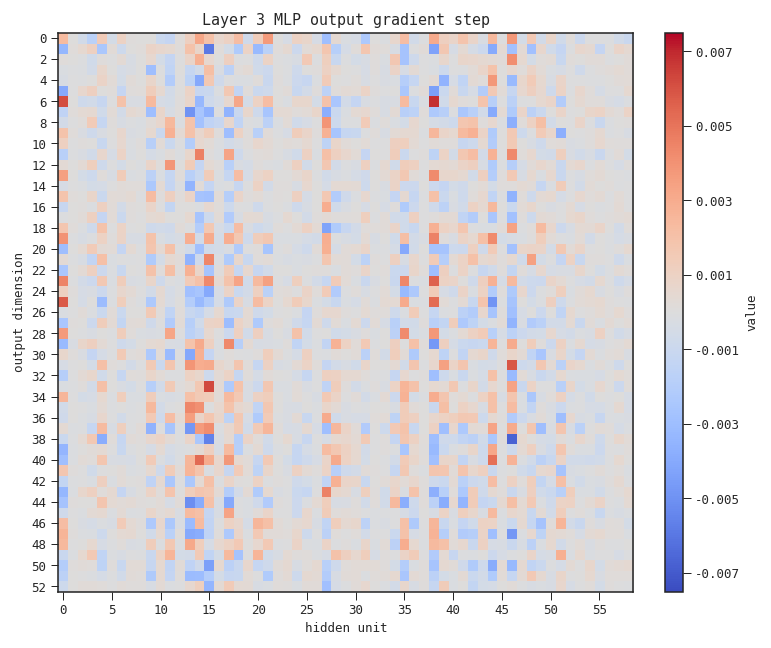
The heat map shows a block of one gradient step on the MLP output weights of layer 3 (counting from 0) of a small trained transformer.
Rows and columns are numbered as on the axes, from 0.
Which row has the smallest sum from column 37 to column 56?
38
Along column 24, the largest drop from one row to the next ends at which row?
29
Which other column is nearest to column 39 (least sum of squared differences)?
41
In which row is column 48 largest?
21
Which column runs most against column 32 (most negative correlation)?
20
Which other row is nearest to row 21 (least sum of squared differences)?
3
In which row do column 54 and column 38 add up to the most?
6
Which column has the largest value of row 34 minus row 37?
13
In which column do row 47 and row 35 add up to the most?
35
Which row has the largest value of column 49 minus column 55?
8
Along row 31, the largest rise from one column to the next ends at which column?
46
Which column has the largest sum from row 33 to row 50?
14
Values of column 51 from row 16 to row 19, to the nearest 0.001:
0 0 -0.001 0
